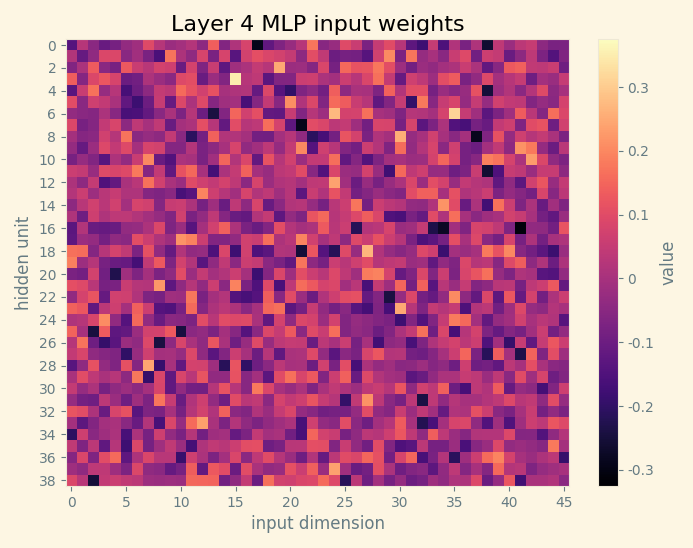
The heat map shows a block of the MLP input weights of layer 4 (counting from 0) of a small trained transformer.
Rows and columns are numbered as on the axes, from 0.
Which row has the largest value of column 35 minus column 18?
6
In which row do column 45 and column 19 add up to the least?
21
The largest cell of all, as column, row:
15, 3
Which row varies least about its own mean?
32
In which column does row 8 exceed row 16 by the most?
41
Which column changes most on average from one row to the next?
38
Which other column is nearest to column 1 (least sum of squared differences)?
37
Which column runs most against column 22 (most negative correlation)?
5
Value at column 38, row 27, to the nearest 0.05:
-0.2
